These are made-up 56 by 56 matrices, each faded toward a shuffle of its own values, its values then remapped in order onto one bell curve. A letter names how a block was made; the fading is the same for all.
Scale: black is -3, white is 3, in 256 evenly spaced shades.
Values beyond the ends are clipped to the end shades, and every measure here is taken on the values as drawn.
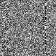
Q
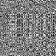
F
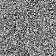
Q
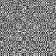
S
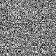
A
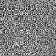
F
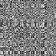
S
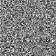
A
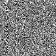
Q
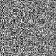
A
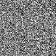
Q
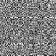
F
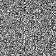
Q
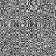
S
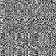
F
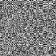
F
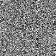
Q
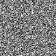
Q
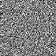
A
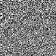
A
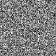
Q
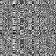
S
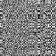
S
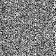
Q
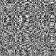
F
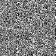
Q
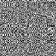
F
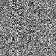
A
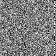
Q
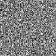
A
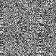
A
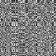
S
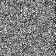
Q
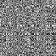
F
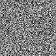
A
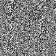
Q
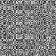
S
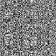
A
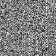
Q
